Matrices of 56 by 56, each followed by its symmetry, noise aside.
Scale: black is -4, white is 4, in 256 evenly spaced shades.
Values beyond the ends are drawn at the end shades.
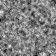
symmetric across the other diagonal.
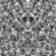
mirrored left to right.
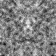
mirrored left to right.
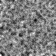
symmetric across the other diagonal.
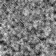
no symmetry.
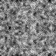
mirrored top to bottom.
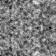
mirrored top to bottom.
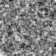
symmetric across the other diagonal.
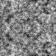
mirrored top to bottom.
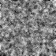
antisymmetric.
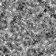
symmetric across the other diagonal.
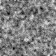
no symmetry.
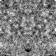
mirrored left to right.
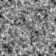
symmetric across the other diagonal.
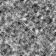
symmetric across the other diagonal.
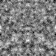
mirrored left to right.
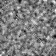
symmetric across the other diagonal.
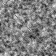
symmetric.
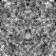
mirrored left to right.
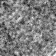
symmetric.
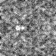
mirrored top to bottom.
